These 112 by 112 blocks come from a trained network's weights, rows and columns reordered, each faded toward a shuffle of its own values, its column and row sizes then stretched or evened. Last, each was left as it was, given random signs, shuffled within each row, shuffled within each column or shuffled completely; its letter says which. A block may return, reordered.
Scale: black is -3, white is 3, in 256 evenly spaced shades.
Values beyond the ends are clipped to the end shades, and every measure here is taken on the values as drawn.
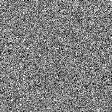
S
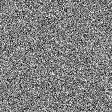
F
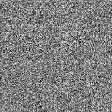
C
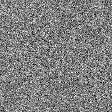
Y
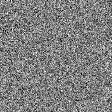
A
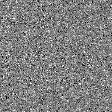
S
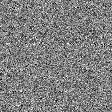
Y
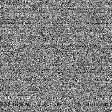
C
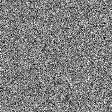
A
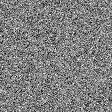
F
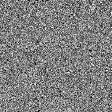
S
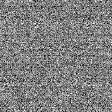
C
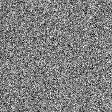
A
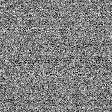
Y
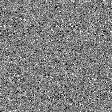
Y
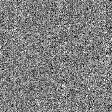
A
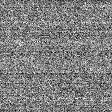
Y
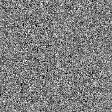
S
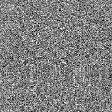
C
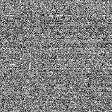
C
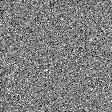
F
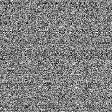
C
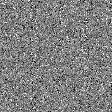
A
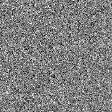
A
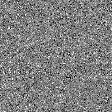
S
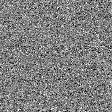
Y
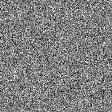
S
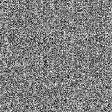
C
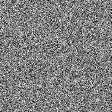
A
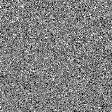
S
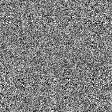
S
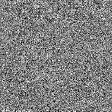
S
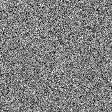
F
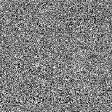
C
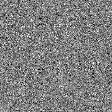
S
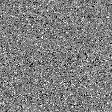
Y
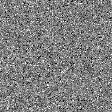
S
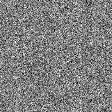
A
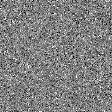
S
